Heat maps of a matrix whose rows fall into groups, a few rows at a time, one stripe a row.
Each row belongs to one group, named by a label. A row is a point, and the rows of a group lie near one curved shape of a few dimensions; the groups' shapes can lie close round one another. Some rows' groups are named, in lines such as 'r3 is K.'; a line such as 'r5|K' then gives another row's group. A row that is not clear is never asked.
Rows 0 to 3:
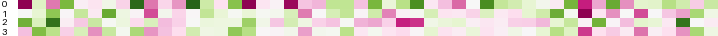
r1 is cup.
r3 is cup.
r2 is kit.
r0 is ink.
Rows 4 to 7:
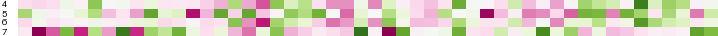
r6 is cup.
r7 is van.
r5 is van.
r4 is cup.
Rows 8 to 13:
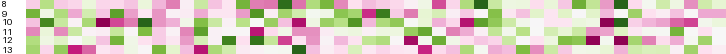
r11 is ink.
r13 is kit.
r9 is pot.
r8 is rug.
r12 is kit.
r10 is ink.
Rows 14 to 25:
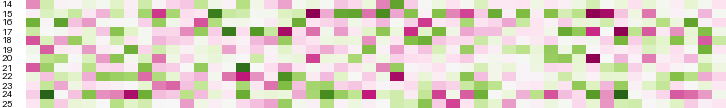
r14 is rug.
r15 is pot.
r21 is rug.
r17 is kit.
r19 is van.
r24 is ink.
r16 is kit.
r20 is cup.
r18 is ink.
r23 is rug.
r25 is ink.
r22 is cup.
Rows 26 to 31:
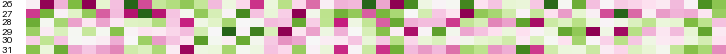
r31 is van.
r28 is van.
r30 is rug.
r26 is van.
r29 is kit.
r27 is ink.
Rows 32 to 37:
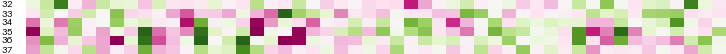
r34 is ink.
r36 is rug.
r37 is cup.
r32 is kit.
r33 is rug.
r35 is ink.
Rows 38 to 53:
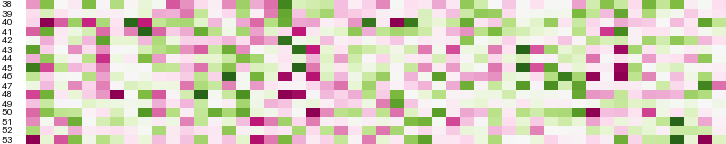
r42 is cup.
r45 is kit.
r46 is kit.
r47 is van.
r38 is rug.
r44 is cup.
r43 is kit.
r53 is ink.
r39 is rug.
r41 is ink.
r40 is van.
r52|van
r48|rug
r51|ink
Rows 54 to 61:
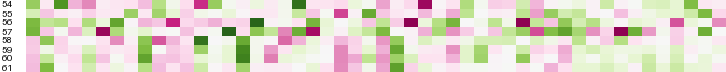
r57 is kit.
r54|kit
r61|rug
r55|van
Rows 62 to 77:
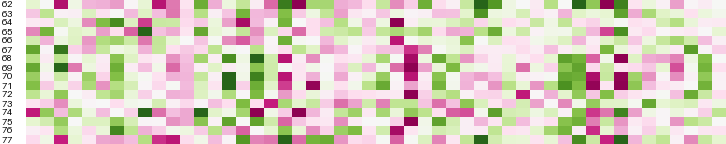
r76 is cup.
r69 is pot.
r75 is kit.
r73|cup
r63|rug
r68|kit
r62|rug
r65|ink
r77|rug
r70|kit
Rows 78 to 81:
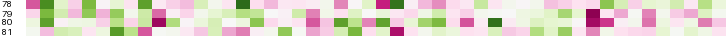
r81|cup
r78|rug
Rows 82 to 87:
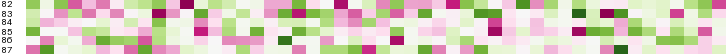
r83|rug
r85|van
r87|ink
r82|van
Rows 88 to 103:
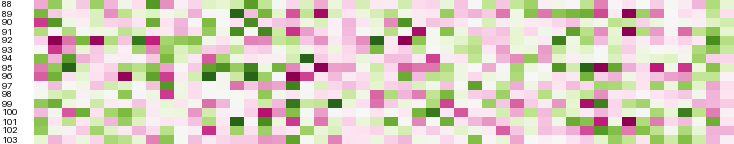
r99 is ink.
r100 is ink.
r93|van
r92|van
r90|rug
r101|kit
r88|cup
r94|kit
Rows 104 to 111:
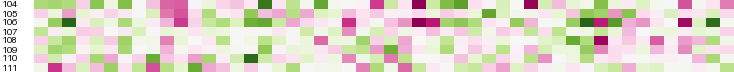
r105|rug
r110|cup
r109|pot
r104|pot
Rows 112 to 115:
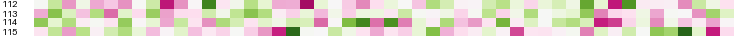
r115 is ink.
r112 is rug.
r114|pot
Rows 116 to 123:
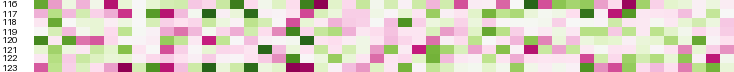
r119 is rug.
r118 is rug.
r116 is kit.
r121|pot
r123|rug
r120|kit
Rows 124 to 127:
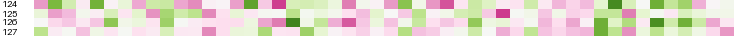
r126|cup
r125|van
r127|van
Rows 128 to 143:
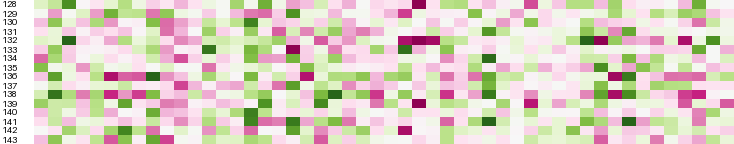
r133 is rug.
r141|rug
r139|pot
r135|van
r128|kit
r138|ink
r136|ink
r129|cup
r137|rug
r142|cup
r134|rug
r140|cup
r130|cup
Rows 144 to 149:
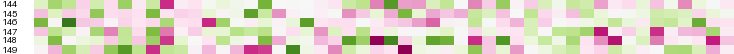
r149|cup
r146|kit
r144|pot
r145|cup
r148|pot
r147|cup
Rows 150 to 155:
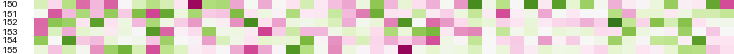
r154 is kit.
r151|van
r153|ink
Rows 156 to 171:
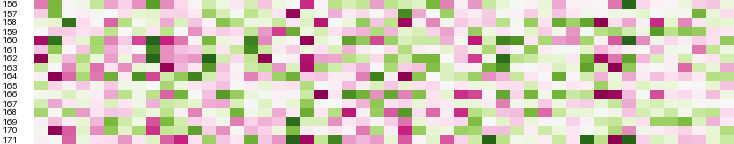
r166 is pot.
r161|cup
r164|van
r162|ink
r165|van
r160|ink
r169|cup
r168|van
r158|pot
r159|cup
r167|van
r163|rug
